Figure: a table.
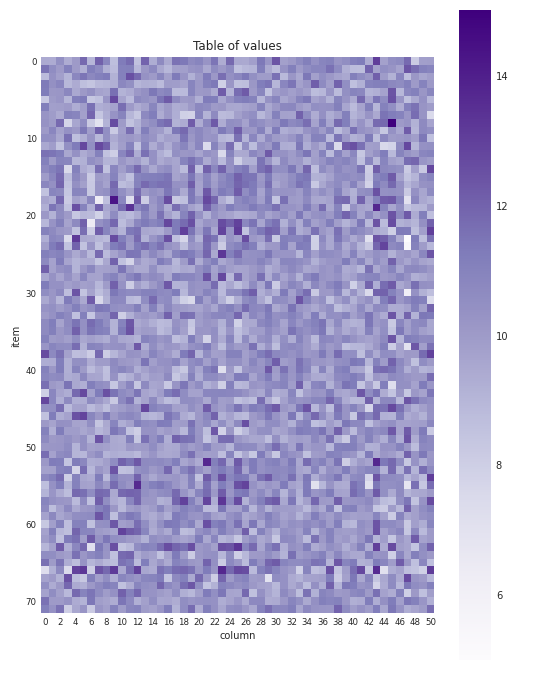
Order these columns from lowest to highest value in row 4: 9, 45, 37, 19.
37, 19, 9, 45
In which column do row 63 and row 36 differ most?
25
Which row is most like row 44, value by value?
1
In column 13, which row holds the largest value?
45
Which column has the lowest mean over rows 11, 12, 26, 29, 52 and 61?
3
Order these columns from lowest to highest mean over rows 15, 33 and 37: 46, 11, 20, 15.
11, 46, 20, 15
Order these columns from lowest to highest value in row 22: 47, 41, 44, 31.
44, 31, 41, 47
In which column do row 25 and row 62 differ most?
23
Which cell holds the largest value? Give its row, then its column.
8, 45
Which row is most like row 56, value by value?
2
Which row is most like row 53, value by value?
33
